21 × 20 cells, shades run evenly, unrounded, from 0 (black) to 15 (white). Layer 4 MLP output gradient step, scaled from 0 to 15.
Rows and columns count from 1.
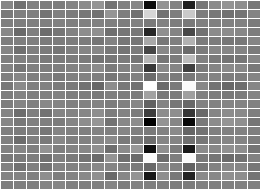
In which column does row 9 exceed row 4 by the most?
12
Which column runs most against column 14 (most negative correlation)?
16
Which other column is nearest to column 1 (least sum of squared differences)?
6
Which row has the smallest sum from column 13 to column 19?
14
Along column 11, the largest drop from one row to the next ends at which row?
18
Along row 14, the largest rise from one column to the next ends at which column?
13
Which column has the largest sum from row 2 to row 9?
15
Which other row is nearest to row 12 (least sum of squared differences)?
9
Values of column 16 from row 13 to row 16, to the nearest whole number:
6 7 7 7
